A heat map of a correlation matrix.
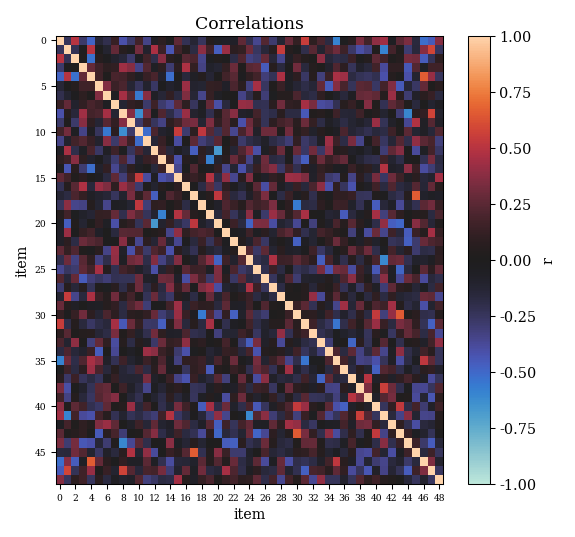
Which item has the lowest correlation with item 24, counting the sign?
41
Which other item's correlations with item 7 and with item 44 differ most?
14
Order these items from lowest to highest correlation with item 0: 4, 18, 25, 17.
4, 25, 18, 17
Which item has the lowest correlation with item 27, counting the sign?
20
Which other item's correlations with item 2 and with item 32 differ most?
28
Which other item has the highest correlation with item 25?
5
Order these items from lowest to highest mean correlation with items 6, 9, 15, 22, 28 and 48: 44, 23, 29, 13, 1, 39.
44, 13, 23, 39, 1, 29
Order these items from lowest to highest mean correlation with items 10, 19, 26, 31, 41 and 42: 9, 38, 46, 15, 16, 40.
46, 16, 9, 40, 38, 15
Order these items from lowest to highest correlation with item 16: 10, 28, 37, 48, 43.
37, 10, 43, 28, 48
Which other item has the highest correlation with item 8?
47
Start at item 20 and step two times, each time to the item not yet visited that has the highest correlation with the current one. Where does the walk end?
45
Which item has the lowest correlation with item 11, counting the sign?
10
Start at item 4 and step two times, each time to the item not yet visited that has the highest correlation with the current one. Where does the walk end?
35
